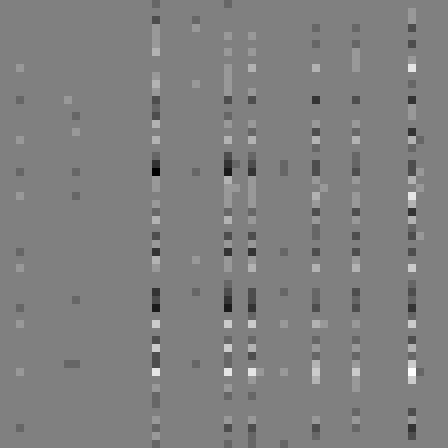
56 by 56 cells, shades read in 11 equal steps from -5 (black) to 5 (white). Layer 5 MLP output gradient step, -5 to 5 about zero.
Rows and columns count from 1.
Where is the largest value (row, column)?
47, 52
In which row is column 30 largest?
24
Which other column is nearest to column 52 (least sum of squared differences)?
40
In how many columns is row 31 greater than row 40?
4
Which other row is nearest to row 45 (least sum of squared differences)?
43
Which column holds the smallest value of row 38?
29
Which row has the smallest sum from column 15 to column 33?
22
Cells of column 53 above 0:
3
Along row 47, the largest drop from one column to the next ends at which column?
53
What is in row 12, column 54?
0
